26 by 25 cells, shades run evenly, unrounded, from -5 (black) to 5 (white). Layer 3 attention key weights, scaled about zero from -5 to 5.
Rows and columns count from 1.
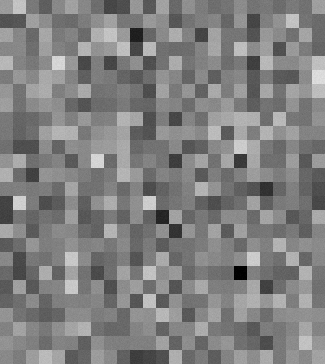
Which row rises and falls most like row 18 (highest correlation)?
22
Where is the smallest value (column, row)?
19, 20
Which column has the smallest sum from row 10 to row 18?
3
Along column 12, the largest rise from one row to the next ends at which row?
15
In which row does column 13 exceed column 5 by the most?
23
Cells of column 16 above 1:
4
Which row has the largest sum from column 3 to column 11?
10
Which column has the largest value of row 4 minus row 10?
12
